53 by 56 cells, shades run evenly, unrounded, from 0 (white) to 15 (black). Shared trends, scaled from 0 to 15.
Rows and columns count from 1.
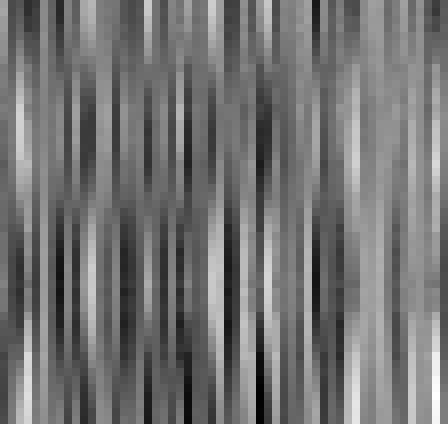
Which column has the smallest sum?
55
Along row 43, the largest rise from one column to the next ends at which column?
29
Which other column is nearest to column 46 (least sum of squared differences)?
6
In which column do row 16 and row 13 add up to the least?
3
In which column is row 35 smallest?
34
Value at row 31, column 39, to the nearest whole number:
5
